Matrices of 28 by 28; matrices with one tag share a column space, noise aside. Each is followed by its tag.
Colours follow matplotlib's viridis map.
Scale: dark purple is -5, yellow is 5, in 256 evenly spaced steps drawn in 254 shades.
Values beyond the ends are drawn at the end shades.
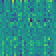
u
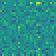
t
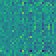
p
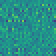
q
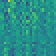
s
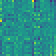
u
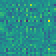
q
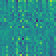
u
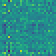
p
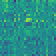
u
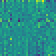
u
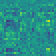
q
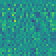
q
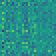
p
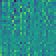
s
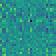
q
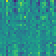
s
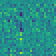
q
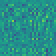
q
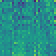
s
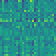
u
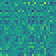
t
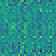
p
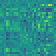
q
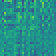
s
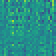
s
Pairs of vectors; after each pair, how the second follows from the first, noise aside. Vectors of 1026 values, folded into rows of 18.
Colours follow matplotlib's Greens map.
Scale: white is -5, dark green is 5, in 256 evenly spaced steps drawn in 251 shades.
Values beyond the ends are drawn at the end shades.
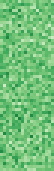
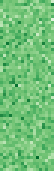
wrapped around, negated, partly zeroed.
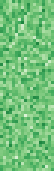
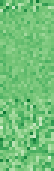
wrapped around, negated, partly zeroed.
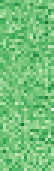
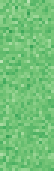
reversed, shrunk.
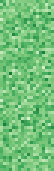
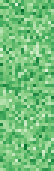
shuffled.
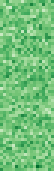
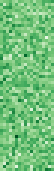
shuffled.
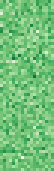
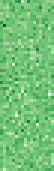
wrapped around, negated, partly zeroed.
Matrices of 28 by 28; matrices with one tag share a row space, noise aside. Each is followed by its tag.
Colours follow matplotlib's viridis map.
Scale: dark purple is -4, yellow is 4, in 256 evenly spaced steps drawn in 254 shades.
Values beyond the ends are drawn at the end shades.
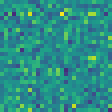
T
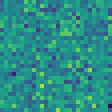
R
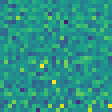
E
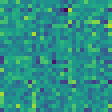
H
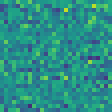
T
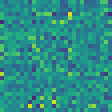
H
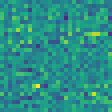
T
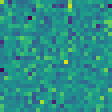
H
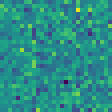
R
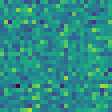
T
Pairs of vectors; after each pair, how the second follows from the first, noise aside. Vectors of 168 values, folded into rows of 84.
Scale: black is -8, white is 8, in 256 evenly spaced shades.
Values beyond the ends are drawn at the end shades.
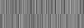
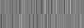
partly zeroed.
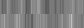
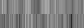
negated.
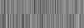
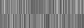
wrapped around, negated.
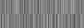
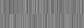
reversed, shrunk.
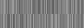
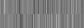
partly zeroed.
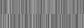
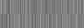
negated, shrunk.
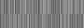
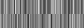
negated, scaled up.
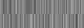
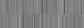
wrapped around, negated, partly zeroed.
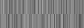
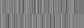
partly zeroed.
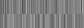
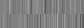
reversed, partly zeroed.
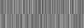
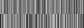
wrapped around, negated, scaled up.
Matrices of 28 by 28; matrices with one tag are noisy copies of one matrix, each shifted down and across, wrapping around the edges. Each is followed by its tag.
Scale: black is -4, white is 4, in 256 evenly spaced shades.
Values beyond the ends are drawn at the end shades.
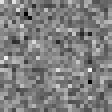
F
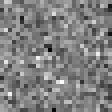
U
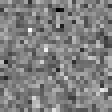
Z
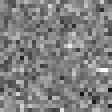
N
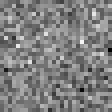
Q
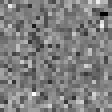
Z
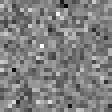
F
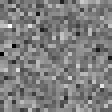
N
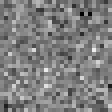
Q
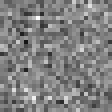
U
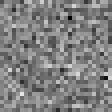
U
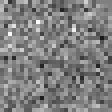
Q
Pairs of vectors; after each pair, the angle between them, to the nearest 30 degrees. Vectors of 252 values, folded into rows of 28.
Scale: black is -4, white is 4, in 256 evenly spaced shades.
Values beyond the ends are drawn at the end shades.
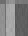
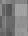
150 degrees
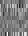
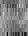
150 degrees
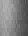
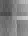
150 degrees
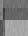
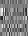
90 degrees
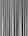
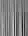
30 degrees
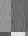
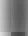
90 degrees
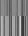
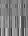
30 degrees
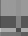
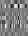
90 degrees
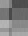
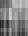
150 degrees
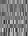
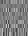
60 degrees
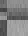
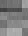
60 degrees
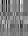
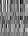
150 degrees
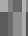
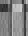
120 degrees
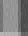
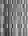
120 degrees
